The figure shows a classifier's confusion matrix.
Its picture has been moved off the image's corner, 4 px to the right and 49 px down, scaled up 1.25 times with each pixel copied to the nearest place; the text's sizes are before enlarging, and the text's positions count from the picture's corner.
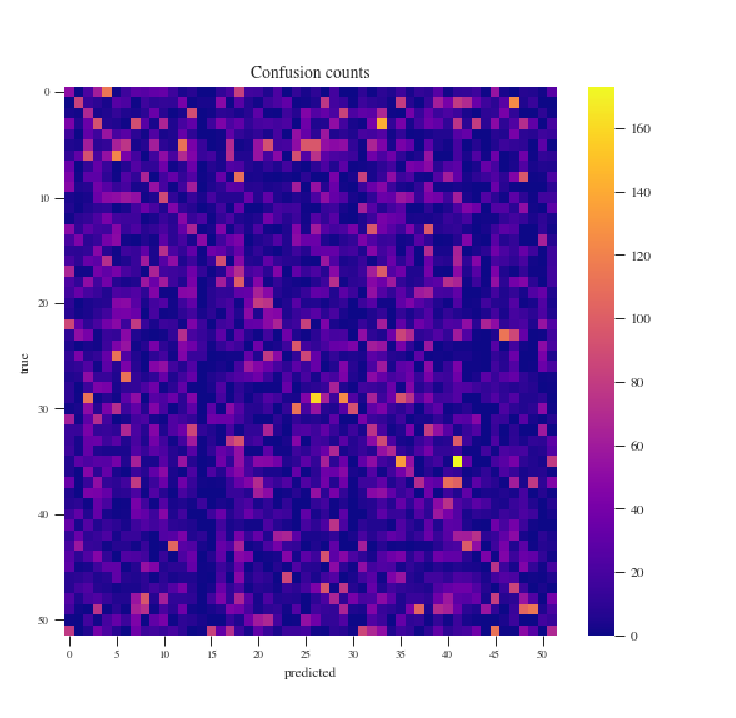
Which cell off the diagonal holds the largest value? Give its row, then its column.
35, 41
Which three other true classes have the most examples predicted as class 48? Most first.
49, 8, 3
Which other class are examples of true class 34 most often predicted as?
28
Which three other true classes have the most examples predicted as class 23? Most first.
46, 42, 44
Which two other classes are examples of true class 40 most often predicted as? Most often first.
39, 10
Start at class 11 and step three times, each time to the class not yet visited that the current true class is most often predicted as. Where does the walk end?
33
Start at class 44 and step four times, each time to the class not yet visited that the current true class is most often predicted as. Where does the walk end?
12
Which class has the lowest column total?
14
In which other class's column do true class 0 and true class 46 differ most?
4
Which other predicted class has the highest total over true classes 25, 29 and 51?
26
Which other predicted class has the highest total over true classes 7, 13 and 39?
38
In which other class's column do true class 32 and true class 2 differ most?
29
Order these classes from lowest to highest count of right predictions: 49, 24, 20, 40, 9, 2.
40, 9, 2, 20, 24, 49
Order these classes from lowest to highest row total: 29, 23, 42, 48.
42, 23, 48, 29
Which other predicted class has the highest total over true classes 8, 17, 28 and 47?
18
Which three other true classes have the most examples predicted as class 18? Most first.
8, 33, 0
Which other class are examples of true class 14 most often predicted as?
50
